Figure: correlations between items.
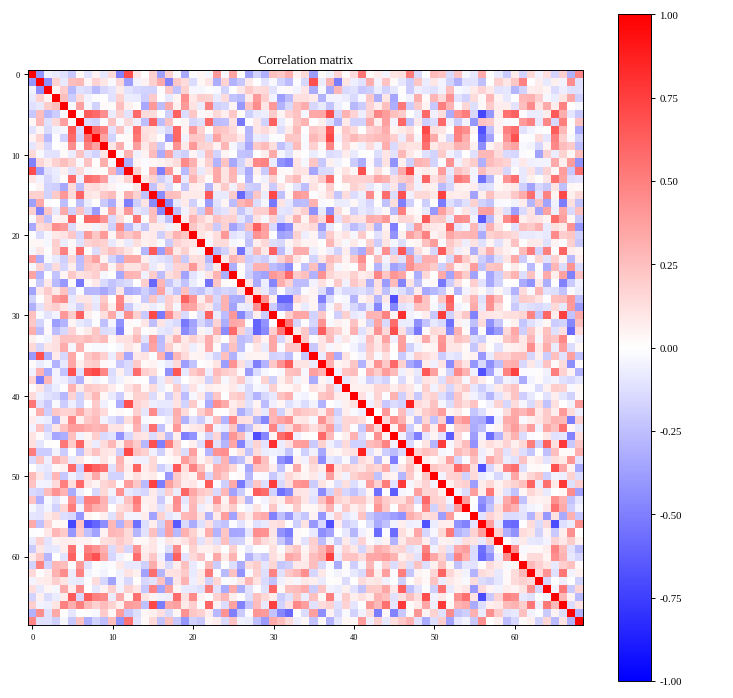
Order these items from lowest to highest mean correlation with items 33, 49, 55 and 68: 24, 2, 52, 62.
2, 62, 52, 24
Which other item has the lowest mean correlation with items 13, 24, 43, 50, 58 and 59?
56
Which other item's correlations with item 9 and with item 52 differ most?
5
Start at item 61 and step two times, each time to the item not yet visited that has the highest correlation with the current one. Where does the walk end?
35
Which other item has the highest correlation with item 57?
52
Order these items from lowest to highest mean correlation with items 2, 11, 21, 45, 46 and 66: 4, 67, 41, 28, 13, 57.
41, 67, 57, 28, 13, 4
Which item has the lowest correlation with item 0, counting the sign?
11
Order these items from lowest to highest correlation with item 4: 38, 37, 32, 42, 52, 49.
37, 32, 38, 49, 42, 52
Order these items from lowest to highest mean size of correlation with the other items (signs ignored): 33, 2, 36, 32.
2, 33, 36, 32
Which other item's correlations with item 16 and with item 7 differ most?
49
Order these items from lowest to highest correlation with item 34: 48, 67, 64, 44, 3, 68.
67, 48, 68, 3, 44, 64
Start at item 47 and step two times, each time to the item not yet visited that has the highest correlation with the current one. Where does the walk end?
12
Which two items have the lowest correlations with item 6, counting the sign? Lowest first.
26, 55
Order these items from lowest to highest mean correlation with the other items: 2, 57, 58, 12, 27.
27, 2, 57, 58, 12
